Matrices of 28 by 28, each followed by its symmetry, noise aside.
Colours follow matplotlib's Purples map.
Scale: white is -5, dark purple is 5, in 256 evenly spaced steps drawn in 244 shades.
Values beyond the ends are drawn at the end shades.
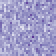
mirrored top to bottom.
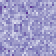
mirrored top to bottom.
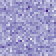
mirrored top to bottom.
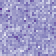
symmetric across the other diagonal.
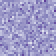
symmetric.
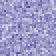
antisymmetric.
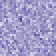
symmetric across the other diagonal.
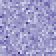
same after a half turn.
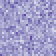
no symmetry.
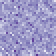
symmetric across the other diagonal.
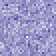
same after a half turn.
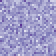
symmetric across the other diagonal.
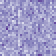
mirrored top to bottom.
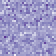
mirrored left to right.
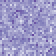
symmetric.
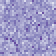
symmetric across the other diagonal.
